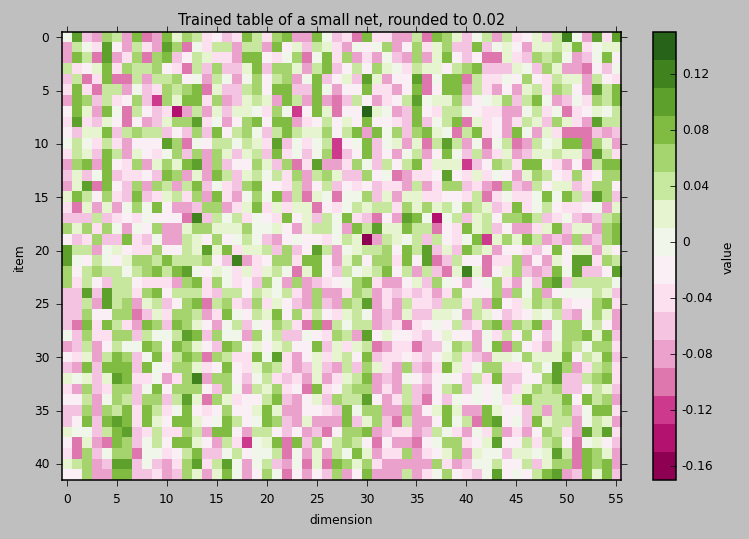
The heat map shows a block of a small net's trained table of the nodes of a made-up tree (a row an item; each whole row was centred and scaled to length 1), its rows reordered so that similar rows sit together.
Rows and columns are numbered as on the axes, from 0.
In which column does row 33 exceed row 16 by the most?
25
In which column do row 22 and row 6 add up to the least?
27
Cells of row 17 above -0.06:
40
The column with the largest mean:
13
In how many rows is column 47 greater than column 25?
15
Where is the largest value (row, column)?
7, 30
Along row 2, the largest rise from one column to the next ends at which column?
4
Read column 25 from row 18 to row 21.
0.04 -0.02 0.1 0.08
